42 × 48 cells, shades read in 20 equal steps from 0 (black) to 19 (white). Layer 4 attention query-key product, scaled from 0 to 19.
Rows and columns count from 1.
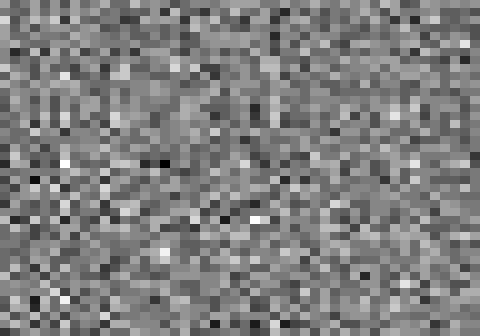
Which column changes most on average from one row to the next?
4
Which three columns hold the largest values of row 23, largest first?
42, 28, 34
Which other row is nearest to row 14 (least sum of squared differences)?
13
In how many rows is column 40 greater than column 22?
23
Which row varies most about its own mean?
21
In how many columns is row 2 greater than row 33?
15
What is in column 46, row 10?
9
